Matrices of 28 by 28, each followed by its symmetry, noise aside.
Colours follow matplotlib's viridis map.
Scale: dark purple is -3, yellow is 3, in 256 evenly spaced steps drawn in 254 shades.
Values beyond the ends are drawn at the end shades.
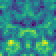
mirrored left to right.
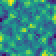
same after a half turn.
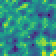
symmetric.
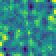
same after a half turn.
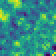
symmetric.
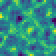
symmetric.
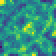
symmetric.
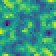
same after a half turn.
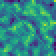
symmetric across the other diagonal.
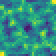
same after a half turn.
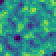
symmetric across the other diagonal.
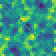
same after a half turn.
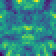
mirrored left to right.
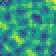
symmetric across the other diagonal.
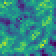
symmetric.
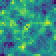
symmetric.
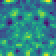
mirrored left to right.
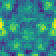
mirrored left to right.
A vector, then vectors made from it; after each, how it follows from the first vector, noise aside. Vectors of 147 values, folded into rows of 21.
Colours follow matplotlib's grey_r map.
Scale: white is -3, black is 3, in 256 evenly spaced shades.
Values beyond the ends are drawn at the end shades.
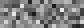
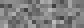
wrapped around, negated, shrunk.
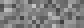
reversed, negated, shrunk.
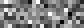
reversed, negated.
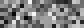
negated.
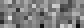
wrapped around, negated, partly zeroed.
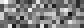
reversed, negated.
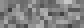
wrapped around, negated, shrunk.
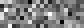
reversed, negated.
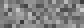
wrapped around, shrunk.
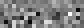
wrapped around, negated, partly zeroed.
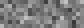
wrapped around, negated, shrunk.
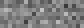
wrapped around, negated, shrunk.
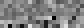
wrapped around, negated, partly zeroed.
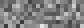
wrapped around, shrunk.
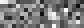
reversed, negated.
